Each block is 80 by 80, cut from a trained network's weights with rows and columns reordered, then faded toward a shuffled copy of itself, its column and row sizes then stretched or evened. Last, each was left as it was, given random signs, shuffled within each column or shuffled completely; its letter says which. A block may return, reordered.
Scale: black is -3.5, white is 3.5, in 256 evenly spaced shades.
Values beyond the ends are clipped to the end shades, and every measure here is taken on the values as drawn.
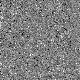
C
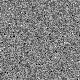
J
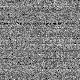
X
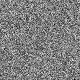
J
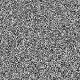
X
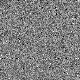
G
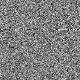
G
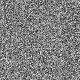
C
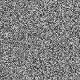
X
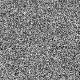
G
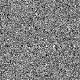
X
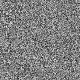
G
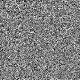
G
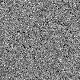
J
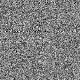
G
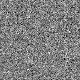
G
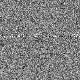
G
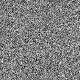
C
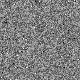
G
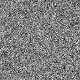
C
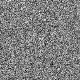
C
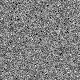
J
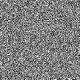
X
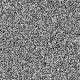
J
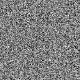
G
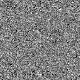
X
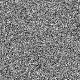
C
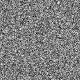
C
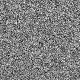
J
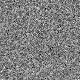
C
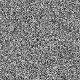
X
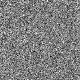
C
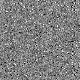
X
